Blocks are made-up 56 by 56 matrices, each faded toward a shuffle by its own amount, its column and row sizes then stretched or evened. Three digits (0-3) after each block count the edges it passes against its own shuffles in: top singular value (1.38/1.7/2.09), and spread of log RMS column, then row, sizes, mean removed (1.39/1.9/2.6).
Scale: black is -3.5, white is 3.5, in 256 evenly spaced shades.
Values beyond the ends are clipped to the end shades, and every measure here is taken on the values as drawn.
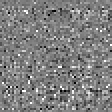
2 0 2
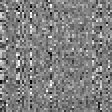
3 3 0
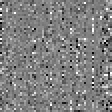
0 3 1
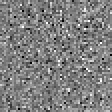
1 1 0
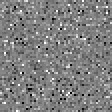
0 0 2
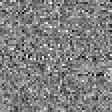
0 0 2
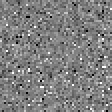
0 1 0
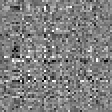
3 2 2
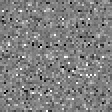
0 0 2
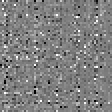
1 3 2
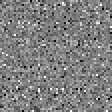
1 0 1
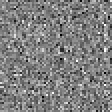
2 1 1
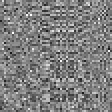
3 1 1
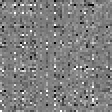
2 3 2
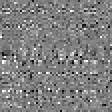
3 0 2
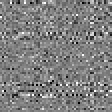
3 0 3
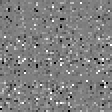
0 2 2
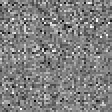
2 0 2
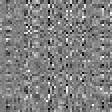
3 3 0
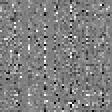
2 3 1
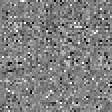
1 1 1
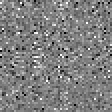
2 1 1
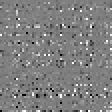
1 2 3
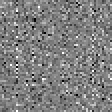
2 2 0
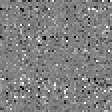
0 2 2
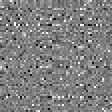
3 0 2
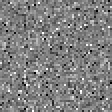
0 0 0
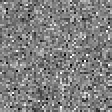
1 0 0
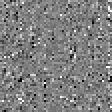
0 2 1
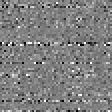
1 1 3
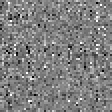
1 2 1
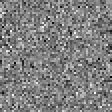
0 0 1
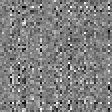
2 3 2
